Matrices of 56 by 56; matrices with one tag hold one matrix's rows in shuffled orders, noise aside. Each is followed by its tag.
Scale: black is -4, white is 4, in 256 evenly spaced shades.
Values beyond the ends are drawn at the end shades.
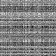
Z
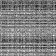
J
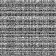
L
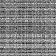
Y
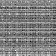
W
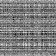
Z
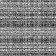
Z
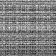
W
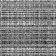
J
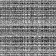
Z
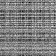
Y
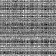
Z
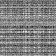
Z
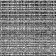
J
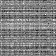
J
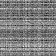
Z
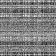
Z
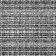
J
